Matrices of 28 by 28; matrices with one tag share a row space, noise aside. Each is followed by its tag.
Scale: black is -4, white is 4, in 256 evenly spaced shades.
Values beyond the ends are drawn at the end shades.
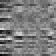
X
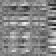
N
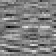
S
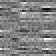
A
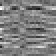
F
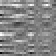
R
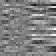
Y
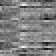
A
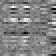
N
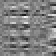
N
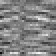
F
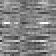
F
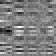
X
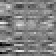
X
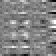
N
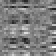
N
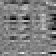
N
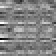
X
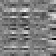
N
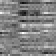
A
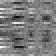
R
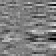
Y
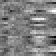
Y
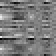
R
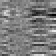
Y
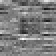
A
